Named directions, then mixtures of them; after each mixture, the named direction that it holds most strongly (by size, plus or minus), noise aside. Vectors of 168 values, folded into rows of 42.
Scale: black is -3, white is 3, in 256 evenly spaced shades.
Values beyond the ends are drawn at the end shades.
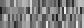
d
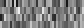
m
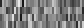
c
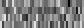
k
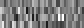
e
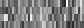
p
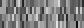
c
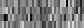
p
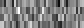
e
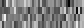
k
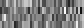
d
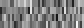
d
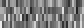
k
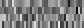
k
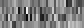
p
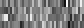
p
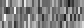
k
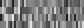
c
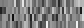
d
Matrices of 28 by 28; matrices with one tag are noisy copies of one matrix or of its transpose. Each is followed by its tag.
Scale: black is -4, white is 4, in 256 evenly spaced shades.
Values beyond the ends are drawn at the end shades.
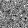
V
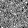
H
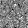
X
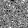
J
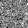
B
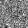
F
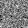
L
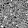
H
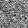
V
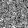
B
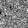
J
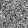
V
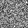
H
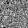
H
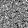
L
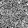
B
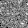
B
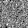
F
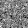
L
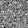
H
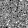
F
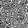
B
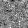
J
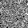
B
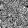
F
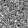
V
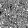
J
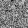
J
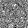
X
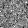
H
